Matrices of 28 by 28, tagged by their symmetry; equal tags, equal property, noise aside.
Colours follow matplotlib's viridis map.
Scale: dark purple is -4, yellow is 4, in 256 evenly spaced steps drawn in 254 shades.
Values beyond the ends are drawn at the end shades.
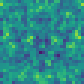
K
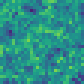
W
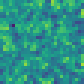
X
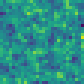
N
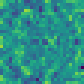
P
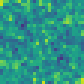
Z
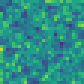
W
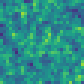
X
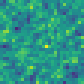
W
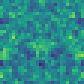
K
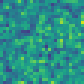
W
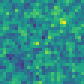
N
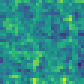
N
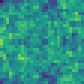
P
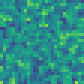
N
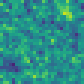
N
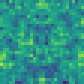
K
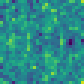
P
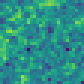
W
